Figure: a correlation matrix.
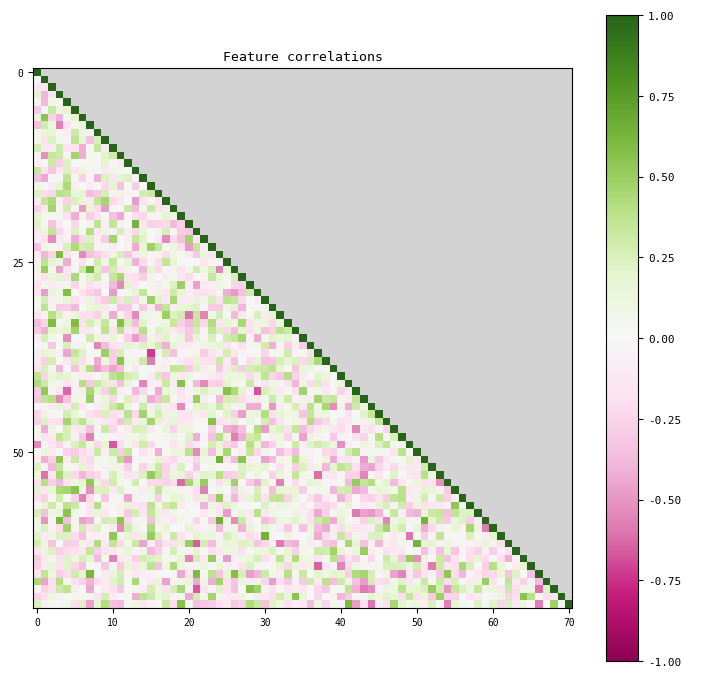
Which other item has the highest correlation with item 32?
17
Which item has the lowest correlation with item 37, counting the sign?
15
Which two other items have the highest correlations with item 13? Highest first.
20, 67
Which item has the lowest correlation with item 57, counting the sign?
22
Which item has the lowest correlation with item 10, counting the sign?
49
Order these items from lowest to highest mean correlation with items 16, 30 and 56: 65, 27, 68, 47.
27, 47, 65, 68
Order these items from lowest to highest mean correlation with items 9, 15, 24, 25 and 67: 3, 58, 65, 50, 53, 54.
54, 58, 65, 50, 53, 3
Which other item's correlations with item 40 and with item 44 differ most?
52
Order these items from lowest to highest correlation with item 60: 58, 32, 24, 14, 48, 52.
24, 52, 32, 14, 58, 48
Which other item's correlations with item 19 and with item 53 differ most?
41
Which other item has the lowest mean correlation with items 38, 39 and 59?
60
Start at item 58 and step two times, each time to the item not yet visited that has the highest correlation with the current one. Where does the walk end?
29
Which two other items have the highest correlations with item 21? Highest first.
66, 43
